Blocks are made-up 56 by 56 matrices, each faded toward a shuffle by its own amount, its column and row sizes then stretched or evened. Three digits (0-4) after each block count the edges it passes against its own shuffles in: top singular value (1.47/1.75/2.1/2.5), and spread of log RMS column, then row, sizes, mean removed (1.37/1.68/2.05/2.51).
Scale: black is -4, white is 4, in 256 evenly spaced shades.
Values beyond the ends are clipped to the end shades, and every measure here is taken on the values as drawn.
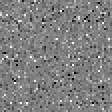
0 0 1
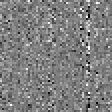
1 4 0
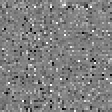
1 1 2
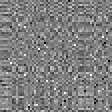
4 0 0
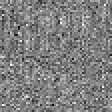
2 1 0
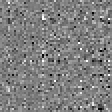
2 3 2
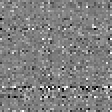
2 3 4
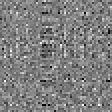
3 2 3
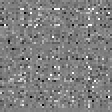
2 1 4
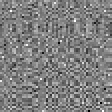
4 2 0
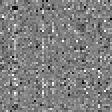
2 3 1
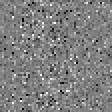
0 2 0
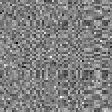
4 1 0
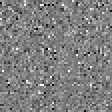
1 0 2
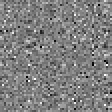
2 2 1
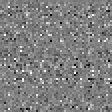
1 2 3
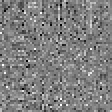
2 2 1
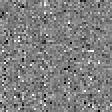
0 3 0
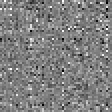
2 4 2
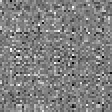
3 3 1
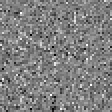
1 1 0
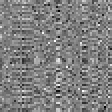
4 3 1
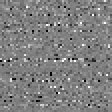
0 0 4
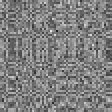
4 0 0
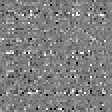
1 2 4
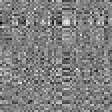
4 2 4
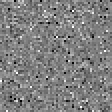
0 1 1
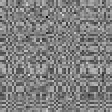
4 0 3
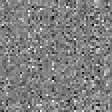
2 3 0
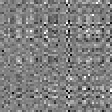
4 4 3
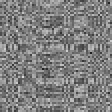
4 2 1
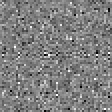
2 2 1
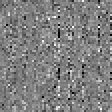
2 4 0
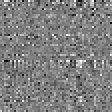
3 2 4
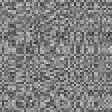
4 0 1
